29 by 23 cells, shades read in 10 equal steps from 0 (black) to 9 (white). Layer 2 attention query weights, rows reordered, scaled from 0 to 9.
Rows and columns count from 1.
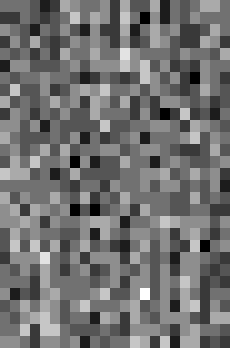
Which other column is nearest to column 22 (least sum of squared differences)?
16
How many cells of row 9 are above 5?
4
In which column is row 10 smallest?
17
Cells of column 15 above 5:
6
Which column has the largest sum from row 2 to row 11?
13
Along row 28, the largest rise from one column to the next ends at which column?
5
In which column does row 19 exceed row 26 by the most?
18
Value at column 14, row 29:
7
